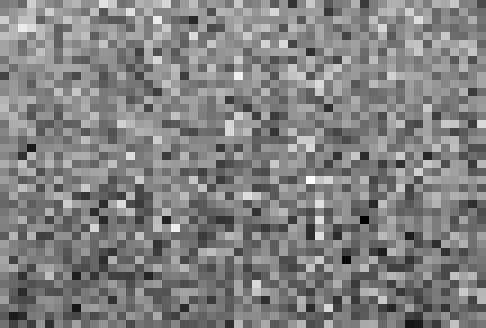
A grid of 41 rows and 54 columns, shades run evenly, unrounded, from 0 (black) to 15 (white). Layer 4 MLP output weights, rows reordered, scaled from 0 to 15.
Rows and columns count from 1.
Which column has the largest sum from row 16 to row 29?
18
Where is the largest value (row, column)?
23, 35
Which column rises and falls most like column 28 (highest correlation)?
15
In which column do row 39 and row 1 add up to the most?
12
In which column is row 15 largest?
27
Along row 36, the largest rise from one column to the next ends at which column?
29
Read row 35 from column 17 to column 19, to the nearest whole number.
2 5 7
